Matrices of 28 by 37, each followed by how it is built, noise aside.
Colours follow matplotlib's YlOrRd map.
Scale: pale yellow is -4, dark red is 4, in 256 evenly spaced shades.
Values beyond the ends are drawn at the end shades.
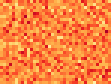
repeating rows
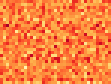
repeating columns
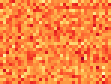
blocks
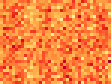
blocks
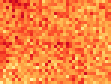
smooth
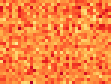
blocks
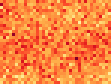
smooth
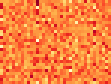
uneven columns
